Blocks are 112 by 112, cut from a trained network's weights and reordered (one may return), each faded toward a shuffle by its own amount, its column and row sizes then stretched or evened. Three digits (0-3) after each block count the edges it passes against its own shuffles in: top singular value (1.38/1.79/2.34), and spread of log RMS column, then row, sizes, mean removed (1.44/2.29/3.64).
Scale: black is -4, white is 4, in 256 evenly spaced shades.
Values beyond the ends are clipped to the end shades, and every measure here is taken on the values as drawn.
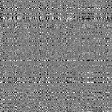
3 2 3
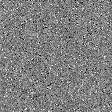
0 0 0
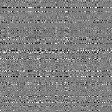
3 1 3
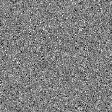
1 1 0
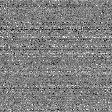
2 0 2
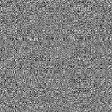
3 2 2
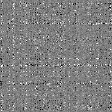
1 2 2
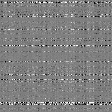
3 0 3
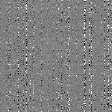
1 3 1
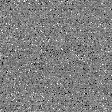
0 0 1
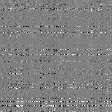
2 1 3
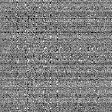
3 2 1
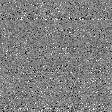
0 0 2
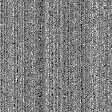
3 2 0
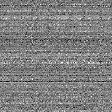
3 1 2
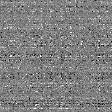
2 1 2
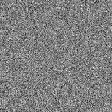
2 0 0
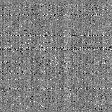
2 0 2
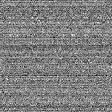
3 0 1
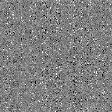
0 2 0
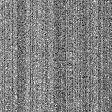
3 0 0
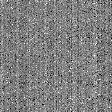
2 1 1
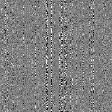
2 3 0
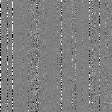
2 3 0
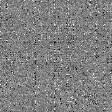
1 2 0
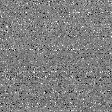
0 0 2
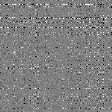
1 2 3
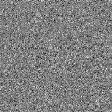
2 0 1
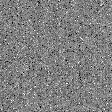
0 0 0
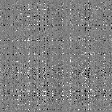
2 2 2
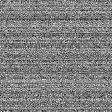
3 0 1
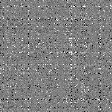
1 2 2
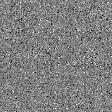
0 0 1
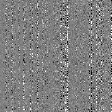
2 3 1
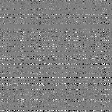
2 2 3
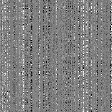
3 3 1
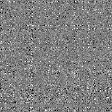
0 2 2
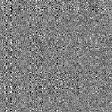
3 2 2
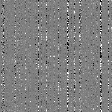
2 3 0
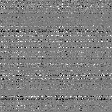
2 1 3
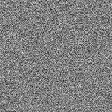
2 0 0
